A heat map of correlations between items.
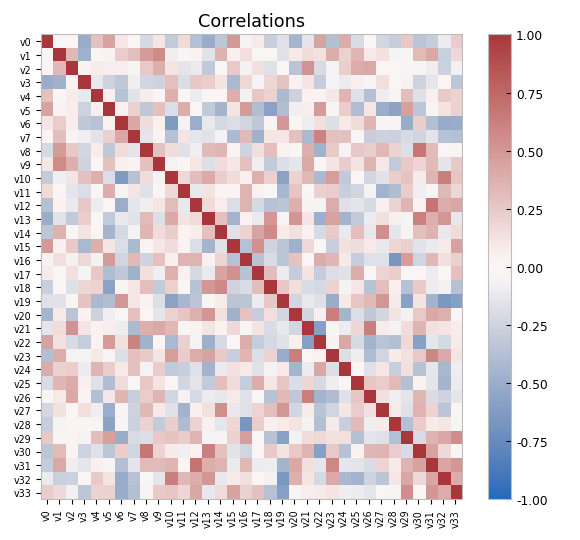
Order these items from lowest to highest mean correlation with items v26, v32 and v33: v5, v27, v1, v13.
v27, v1, v13, v5
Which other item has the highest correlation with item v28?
v25
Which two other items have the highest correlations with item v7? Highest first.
v22, v6
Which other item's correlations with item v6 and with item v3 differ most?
v10
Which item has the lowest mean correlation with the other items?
v19
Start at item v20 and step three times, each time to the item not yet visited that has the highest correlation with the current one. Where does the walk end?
v12
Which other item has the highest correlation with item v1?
v9
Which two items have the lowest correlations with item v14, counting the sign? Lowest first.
v5, v0
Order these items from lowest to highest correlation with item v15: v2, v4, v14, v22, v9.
v14, v22, v9, v2, v4
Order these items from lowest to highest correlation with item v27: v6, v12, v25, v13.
v6, v12, v13, v25
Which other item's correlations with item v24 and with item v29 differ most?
v32
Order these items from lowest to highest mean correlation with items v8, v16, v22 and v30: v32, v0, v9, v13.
v0, v32, v13, v9
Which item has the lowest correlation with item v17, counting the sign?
v7
